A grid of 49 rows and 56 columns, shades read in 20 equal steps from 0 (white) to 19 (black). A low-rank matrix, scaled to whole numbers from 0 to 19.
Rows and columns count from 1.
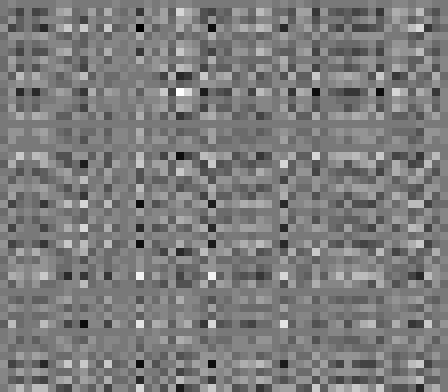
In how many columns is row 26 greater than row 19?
22
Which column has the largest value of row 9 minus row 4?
11
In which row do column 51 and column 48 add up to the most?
12
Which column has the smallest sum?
23
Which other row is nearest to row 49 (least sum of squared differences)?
20
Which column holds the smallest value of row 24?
18
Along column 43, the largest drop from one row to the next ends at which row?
49
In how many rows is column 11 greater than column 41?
23
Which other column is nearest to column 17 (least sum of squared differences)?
19
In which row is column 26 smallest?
10
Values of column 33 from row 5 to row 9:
12 8 5 11 7
